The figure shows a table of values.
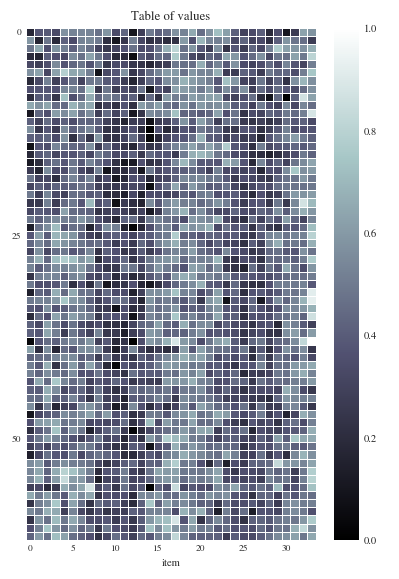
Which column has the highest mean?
33
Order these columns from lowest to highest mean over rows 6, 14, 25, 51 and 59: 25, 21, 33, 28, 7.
25, 28, 7, 21, 33
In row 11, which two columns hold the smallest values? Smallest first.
14, 11
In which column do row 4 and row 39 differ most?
3
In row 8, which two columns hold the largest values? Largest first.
32, 4
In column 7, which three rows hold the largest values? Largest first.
56, 7, 21
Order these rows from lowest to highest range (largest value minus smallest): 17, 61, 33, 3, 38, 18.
18, 61, 17, 3, 33, 38
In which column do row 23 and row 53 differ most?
29
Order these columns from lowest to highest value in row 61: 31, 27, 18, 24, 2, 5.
24, 27, 18, 5, 31, 2
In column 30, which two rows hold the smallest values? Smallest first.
8, 0
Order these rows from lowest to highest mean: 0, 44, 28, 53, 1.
1, 44, 0, 53, 28
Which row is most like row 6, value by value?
52
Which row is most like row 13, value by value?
31
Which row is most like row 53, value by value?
2
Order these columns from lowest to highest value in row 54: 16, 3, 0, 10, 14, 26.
26, 10, 14, 0, 16, 3
